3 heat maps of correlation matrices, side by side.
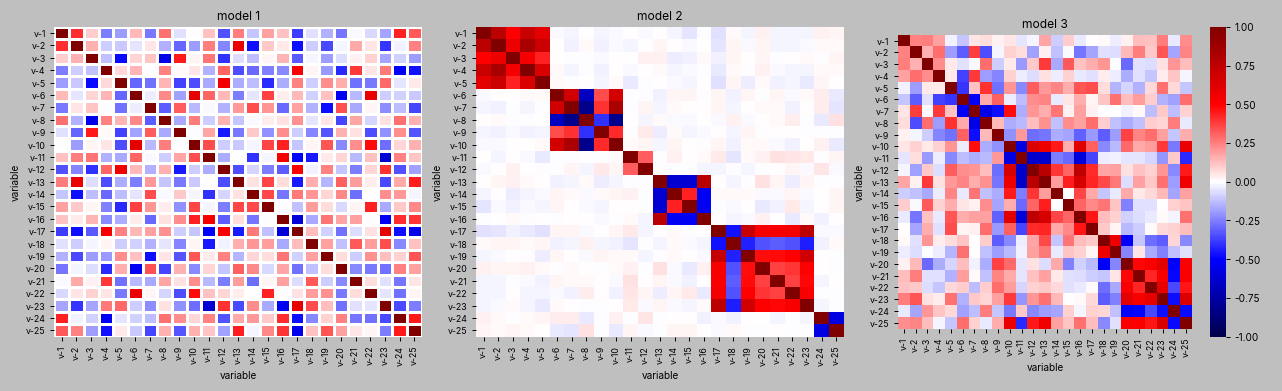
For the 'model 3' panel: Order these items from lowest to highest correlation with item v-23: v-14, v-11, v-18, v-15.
v-18, v-11, v-15, v-14
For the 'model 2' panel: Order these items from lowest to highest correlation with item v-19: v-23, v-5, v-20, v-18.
v-18, v-5, v-20, v-23
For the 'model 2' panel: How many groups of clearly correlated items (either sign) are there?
6
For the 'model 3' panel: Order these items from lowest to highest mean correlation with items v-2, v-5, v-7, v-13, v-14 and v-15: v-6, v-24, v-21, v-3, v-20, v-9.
v-9, v-6, v-24, v-20, v-21, v-3
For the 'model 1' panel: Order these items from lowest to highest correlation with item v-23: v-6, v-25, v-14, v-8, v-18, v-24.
v-24, v-25, v-6, v-8, v-14, v-18
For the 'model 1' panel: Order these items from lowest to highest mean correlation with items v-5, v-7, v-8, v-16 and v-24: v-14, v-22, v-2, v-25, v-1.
v-22, v-2, v-14, v-1, v-25
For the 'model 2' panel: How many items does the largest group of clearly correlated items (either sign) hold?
7
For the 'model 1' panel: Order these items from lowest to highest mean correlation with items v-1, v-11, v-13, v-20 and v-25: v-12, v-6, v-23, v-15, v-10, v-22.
v-23, v-12, v-6, v-22, v-10, v-15
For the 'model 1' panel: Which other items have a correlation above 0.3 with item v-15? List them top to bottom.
v-6, v-10, v-13, v-14, v-22
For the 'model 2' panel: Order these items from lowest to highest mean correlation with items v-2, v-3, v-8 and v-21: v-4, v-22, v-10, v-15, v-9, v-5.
v-10, v-9, v-15, v-22, v-5, v-4
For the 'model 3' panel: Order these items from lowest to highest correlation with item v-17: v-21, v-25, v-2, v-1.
v-2, v-21, v-1, v-25
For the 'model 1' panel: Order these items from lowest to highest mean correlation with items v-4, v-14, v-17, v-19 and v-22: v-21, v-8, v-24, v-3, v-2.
v-2, v-24, v-3, v-21, v-8
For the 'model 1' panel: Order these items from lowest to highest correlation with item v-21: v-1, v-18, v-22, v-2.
v-1, v-22, v-2, v-18
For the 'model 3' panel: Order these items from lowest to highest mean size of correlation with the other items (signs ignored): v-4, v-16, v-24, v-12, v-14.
v-4, v-14, v-24, v-16, v-12
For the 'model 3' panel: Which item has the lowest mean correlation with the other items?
v-11
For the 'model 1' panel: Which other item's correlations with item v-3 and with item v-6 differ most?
v-8
